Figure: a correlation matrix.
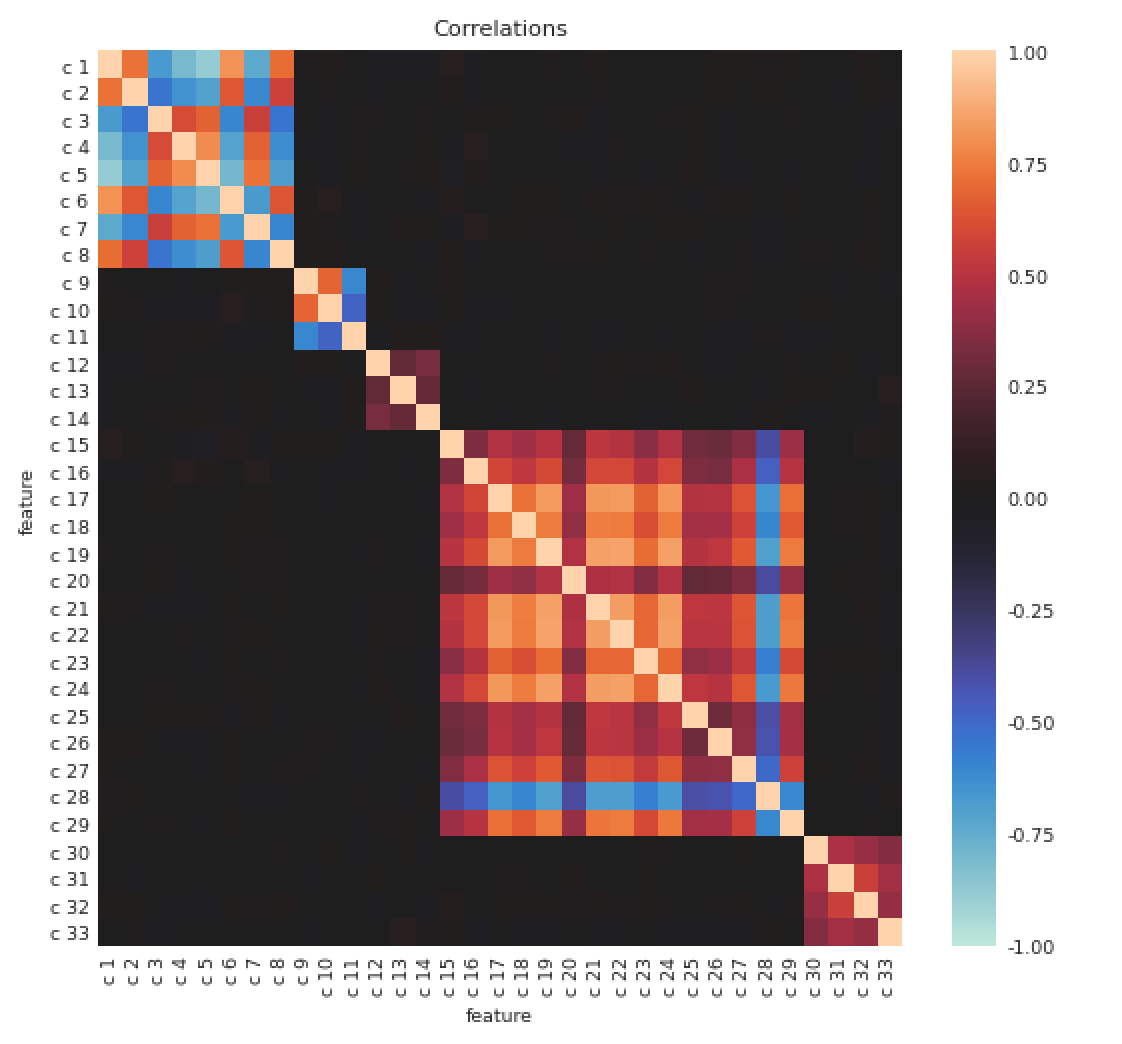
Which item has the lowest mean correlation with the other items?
c 28
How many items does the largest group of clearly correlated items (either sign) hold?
15
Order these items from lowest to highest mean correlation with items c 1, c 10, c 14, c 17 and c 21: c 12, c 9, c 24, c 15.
c 12, c 9, c 15, c 24
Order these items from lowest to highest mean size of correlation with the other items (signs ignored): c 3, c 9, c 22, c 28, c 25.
c 9, c 3, c 25, c 28, c 22
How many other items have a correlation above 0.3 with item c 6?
3
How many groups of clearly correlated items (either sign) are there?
5
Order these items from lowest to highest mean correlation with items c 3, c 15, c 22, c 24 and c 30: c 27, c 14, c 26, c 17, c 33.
c 14, c 33, c 26, c 27, c 17
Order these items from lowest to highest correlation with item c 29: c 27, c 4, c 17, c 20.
c 4, c 20, c 27, c 17
